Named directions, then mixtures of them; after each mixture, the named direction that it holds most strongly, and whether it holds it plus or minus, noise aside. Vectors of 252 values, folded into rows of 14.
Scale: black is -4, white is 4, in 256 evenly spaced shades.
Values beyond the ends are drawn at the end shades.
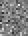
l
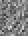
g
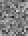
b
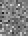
l, plus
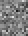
b, minus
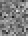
b, plus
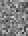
b, minus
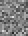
b, minus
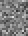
b, minus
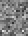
b, minus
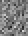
g, minus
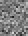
b, plus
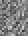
g, plus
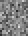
b, minus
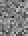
b, plus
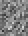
g, plus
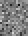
l, minus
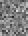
b, plus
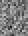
g, minus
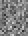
g, plus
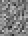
g, minus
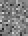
l, minus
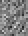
g, minus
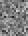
b, plus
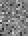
l, minus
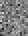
l, minus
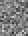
b, minus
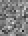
g, plus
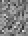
g, minus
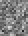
g, plus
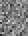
l, minus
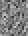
g, minus
